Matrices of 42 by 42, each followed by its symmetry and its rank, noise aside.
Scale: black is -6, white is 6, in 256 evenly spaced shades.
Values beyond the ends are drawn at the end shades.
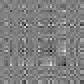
symmetric, rank two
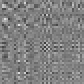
no symmetry, rank four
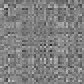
no symmetry, rank four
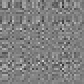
no symmetry, rank three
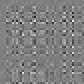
no symmetry, rank two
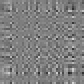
antisymmetric, rank two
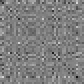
symmetric, rank three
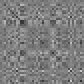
symmetric, rank three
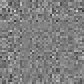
no symmetry, rank four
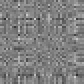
antisymmetric, rank four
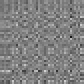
no symmetry, rank three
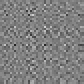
no symmetry, rank four
